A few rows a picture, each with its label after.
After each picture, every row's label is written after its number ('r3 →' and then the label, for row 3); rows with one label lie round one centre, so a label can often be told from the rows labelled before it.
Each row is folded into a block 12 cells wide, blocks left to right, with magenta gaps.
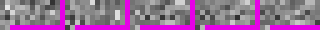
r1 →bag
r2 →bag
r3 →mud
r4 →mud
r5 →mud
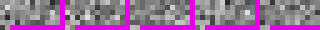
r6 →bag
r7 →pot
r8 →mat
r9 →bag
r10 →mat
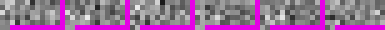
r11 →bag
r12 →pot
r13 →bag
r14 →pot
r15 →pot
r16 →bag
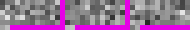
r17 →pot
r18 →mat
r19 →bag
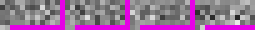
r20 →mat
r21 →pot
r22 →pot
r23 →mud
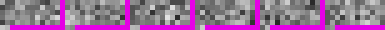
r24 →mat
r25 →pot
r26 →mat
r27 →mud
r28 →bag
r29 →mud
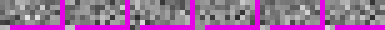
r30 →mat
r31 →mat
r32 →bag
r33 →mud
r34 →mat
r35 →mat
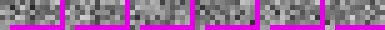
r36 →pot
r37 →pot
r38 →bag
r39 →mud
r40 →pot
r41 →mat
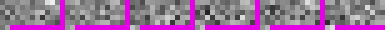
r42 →mud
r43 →mud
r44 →mat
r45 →mud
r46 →mud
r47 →mat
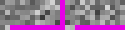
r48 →mud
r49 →mat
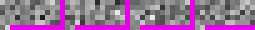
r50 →mud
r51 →bag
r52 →pot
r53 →mud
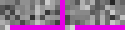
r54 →mud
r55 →mat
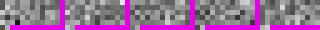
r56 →bag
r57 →pot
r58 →mud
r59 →mud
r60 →mat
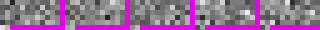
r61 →mat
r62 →mud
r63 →mat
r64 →bag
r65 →bag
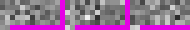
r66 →pot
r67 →pot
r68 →mat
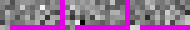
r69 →mat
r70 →bag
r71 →mat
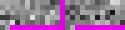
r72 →bag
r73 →mud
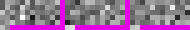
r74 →pot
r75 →mat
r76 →mat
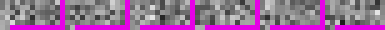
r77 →pot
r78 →mud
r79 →pot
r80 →mat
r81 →bag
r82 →bag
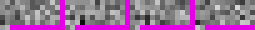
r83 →mat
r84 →bag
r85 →bag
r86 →mat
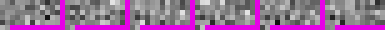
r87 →mat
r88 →mud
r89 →bag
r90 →bag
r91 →bag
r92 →bag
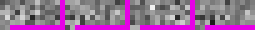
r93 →pot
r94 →bag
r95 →mat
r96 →bag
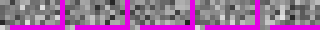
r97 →mat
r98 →mat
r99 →mud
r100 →mat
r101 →pot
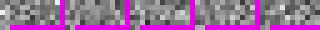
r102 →pot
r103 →bag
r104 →bag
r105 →mat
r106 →mat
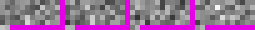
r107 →mat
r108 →mat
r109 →bag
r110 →mat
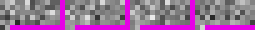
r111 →bag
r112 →pot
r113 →pot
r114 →mud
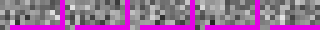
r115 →bag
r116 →bag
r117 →pot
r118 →bag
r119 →pot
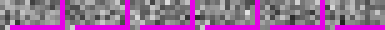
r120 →bag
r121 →mud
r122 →pot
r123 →bag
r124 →pot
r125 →bag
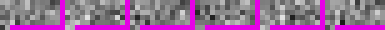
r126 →bag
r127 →pot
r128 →bag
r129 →mud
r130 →pot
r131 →bag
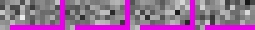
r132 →pot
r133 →mud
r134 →mud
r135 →bag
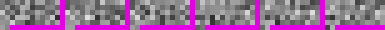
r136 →pot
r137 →pot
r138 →pot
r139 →bag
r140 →bag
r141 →bag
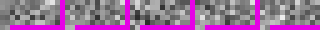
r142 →mud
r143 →pot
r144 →bag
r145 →pot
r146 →pot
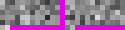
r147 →mat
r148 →bag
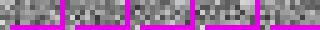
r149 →bag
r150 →pot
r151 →mud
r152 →mud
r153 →bag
